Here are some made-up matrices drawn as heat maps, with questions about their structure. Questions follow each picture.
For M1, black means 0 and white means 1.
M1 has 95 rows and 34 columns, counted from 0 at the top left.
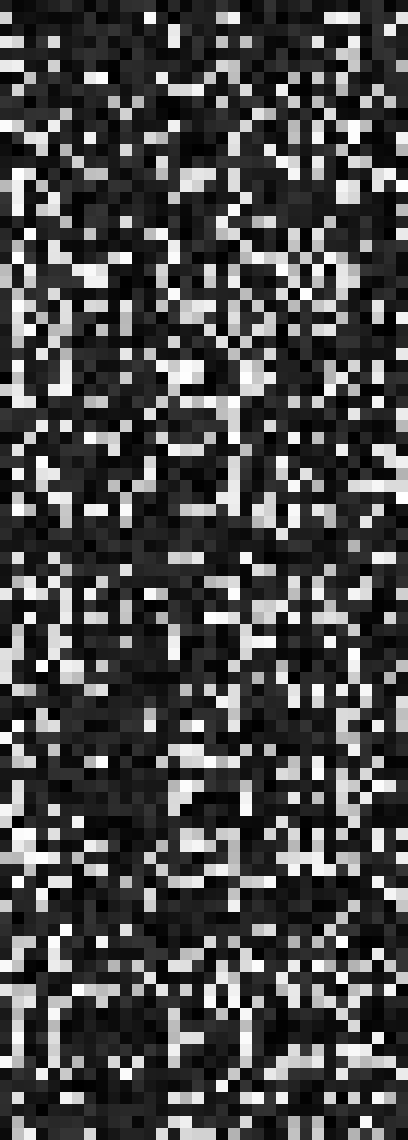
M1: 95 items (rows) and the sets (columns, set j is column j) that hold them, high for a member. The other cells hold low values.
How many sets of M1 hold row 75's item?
6
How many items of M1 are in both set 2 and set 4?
6
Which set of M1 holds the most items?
1
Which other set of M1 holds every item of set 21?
5
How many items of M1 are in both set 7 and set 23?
2
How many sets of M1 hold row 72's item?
11
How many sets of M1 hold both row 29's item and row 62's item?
1
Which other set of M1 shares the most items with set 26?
24
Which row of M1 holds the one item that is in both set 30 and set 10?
43
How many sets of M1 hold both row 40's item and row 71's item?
7
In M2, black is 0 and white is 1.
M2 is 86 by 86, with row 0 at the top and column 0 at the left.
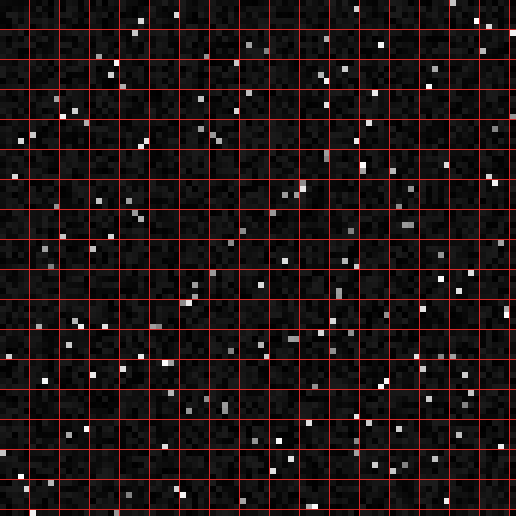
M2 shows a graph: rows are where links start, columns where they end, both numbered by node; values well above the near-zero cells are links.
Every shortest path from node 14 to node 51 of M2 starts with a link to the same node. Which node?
node 20
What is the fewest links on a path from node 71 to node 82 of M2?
7
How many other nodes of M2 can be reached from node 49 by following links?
9
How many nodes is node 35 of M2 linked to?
2
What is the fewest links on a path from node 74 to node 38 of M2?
3
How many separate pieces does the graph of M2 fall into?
6
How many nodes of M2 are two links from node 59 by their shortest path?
7
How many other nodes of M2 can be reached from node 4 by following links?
3
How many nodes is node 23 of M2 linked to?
4
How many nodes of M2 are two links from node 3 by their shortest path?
3
